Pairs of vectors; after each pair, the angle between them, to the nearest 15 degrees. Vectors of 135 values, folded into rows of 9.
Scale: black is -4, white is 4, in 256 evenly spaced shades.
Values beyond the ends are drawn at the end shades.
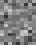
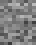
120 degrees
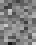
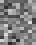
45 degrees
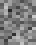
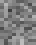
30 degrees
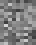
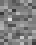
90 degrees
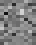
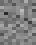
45 degrees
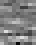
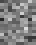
90 degrees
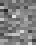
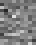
15 degrees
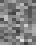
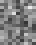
120 degrees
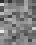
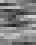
105 degrees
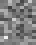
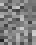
105 degrees
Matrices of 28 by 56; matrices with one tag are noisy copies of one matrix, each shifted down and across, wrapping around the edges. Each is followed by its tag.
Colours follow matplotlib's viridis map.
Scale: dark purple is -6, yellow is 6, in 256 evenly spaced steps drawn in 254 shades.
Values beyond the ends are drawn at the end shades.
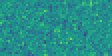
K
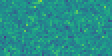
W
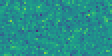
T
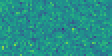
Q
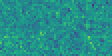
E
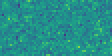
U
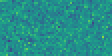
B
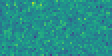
K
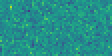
B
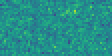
K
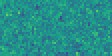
Q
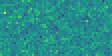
U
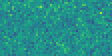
U
